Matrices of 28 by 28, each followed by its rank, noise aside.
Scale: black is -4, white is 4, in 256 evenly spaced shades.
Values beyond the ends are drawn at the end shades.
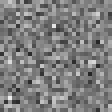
eight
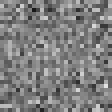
seven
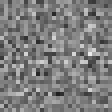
six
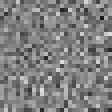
eight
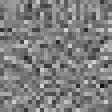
seven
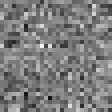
five
